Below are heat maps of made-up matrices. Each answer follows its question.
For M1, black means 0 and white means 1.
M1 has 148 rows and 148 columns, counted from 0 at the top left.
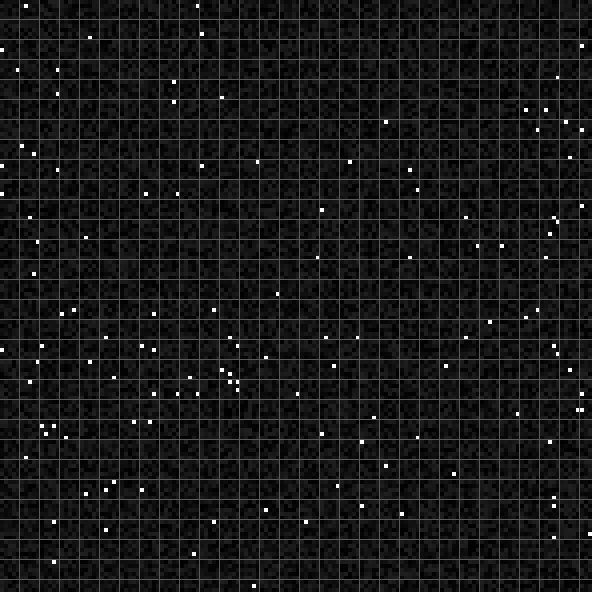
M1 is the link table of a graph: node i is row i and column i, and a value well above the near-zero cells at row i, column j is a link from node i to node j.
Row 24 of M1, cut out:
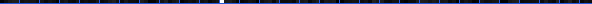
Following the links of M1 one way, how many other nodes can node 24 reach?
2
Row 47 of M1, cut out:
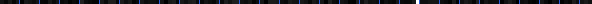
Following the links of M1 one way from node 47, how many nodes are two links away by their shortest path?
1
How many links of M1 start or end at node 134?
3
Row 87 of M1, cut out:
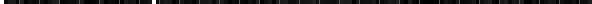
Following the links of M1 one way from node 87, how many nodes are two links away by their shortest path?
1
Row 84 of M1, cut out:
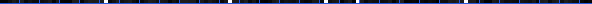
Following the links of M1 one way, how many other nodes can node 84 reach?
7
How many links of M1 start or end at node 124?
1
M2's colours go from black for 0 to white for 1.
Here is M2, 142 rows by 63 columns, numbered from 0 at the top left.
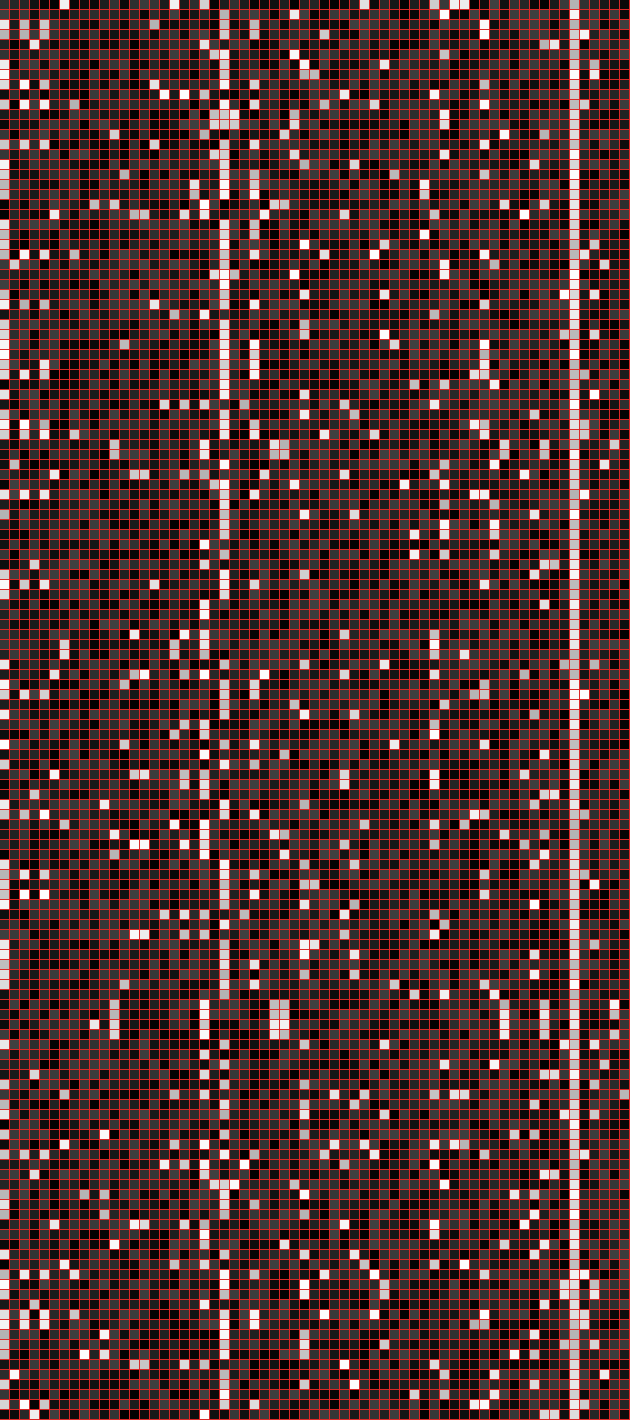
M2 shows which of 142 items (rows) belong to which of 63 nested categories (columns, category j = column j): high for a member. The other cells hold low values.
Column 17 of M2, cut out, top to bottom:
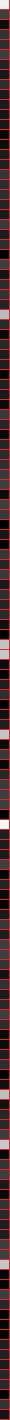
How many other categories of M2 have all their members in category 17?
6
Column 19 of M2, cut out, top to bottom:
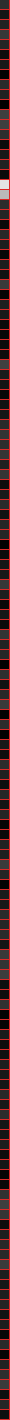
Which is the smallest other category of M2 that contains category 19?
42
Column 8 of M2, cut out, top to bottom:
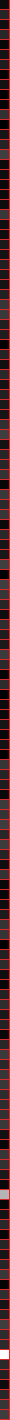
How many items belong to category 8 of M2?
2
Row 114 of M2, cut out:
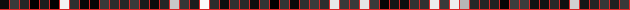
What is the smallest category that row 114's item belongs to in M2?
33
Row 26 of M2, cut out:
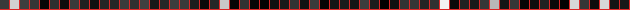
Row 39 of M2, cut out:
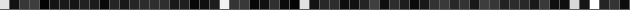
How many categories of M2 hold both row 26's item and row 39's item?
2
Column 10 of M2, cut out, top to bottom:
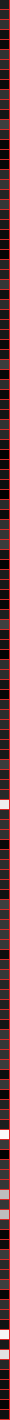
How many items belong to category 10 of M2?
6
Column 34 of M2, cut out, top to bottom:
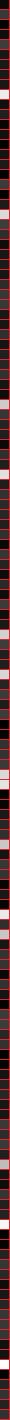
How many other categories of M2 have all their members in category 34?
7
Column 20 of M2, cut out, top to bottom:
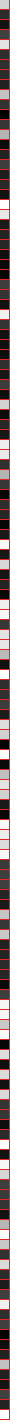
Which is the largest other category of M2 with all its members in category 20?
43
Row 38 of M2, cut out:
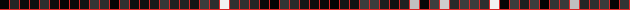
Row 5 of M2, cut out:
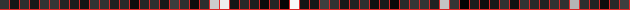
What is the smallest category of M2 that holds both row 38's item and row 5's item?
44
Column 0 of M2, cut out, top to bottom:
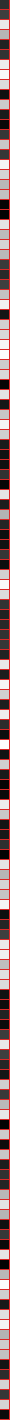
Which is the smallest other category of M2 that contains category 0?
22
